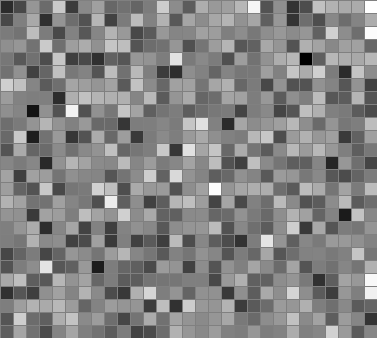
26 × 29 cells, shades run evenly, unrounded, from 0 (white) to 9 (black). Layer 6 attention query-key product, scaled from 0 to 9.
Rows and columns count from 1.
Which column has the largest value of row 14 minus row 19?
21
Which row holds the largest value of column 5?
8
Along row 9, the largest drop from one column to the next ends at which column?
6
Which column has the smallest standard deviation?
16
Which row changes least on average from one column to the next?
20
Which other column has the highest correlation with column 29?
19
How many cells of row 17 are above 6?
2
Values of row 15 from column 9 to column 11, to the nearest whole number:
2 6 3
